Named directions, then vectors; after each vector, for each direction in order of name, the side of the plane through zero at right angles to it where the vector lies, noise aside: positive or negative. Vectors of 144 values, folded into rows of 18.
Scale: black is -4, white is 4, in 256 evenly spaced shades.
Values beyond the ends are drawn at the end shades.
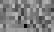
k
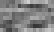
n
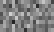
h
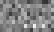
negative, negative, negative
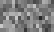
positive, positive, negative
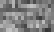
positive, positive, negative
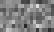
negative, positive, negative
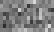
negative, positive, positive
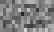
negative, positive, positive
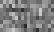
positive, positive, negative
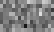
positive, positive, positive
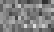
negative, negative, negative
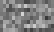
positive, negative, negative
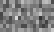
positive, positive, positive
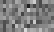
negative, positive, positive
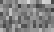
positive, positive, positive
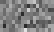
negative, positive, positive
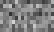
negative, negative, negative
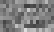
negative, positive, positive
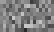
positive, negative, negative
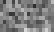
negative, negative, positive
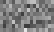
negative, positive, positive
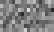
negative, positive, positive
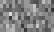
positive, positive, negative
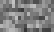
positive, positive, negative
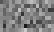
negative, positive, positive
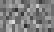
negative, positive, negative
